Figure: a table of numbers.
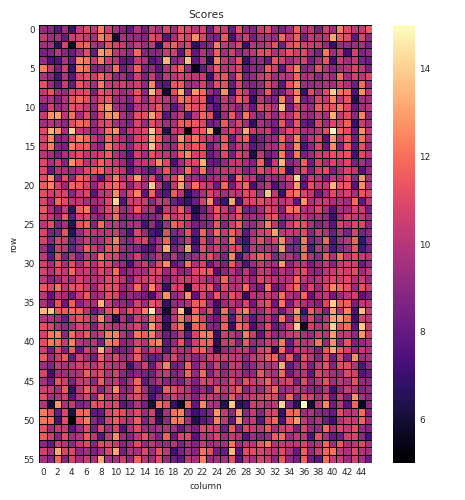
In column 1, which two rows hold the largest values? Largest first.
36, 13
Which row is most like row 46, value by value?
24
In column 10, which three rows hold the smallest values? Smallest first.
1, 37, 41
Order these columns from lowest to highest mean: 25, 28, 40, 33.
28, 25, 40, 33
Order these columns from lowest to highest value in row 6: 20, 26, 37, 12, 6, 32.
12, 26, 32, 37, 20, 6
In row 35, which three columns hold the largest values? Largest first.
40, 8, 33
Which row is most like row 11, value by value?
39
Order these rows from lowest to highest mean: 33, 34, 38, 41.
34, 41, 38, 33
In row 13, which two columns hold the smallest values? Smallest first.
20, 24
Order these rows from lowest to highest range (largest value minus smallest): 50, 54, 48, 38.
54, 50, 38, 48
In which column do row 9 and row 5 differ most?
21
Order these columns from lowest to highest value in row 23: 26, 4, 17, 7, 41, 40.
4, 40, 7, 26, 41, 17
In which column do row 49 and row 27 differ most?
33
